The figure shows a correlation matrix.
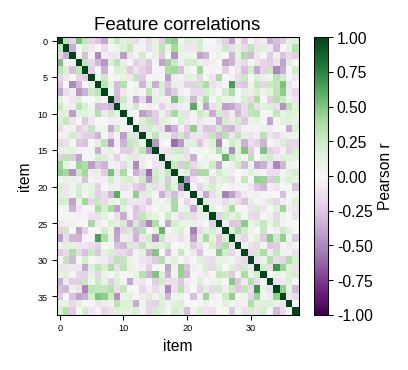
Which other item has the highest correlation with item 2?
29
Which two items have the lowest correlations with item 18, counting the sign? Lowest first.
14, 2
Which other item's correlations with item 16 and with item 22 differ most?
26
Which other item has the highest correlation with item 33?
27
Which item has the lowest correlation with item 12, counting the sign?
17
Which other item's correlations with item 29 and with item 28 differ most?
25
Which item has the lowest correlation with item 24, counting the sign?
10
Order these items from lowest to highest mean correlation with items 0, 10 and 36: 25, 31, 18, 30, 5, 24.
24, 5, 25, 31, 30, 18
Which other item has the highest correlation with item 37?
1
